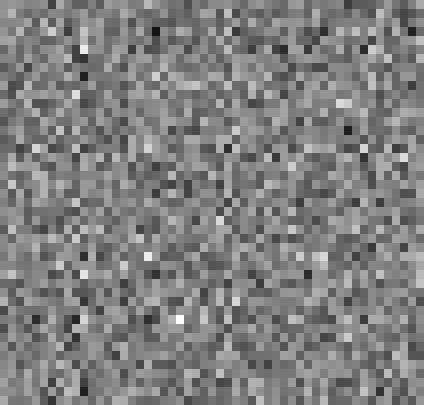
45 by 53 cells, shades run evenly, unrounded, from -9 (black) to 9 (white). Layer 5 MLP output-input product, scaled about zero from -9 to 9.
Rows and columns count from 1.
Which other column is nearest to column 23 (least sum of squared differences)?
26
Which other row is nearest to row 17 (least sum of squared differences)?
23
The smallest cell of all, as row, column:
4, 20
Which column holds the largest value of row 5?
53
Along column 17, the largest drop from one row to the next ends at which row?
19
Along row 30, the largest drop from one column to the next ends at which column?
9
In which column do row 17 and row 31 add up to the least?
7
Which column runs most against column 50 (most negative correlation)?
49
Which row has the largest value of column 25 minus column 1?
16
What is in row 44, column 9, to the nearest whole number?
4
